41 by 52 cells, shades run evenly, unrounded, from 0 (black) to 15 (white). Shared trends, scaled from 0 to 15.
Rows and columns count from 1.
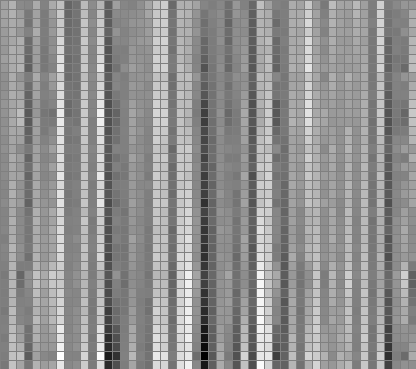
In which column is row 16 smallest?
26
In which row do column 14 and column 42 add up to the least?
40
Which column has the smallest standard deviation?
47
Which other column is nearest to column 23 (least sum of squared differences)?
34
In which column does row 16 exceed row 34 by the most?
52
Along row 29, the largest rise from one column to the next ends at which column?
33
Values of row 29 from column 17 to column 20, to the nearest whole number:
9 8 7 12
